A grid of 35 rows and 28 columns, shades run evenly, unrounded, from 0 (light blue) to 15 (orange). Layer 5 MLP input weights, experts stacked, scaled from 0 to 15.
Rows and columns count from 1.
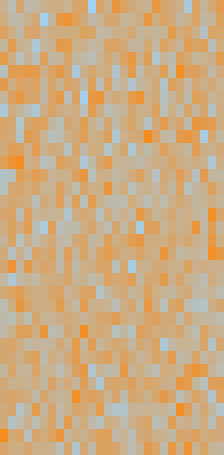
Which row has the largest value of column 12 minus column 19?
16
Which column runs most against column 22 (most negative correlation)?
23
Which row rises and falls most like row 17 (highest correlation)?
19
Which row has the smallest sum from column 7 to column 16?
17
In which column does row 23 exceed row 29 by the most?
12
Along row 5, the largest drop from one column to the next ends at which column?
20
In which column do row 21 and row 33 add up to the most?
9
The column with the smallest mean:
15
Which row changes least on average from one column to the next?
25
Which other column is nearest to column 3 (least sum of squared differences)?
8
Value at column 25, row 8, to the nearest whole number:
11
